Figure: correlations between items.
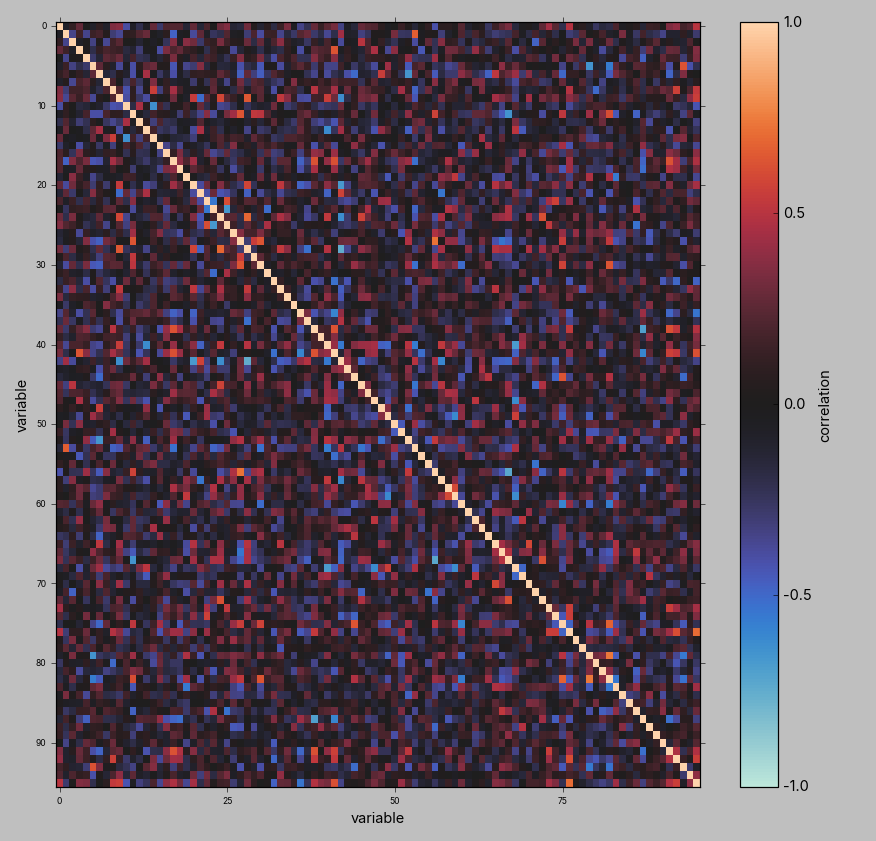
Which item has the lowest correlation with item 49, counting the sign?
59
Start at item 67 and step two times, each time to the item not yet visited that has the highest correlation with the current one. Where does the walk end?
24
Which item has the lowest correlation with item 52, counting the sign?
6
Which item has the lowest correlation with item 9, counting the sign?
42
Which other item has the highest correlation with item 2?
45
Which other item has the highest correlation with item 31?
25
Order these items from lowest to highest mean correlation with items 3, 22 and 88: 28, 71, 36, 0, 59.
36, 71, 59, 28, 0
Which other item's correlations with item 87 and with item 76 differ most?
38
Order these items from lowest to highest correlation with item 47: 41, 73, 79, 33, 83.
83, 33, 73, 79, 41
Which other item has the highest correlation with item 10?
12
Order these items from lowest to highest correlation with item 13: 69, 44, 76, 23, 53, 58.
69, 44, 58, 76, 23, 53
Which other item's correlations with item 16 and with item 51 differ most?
50
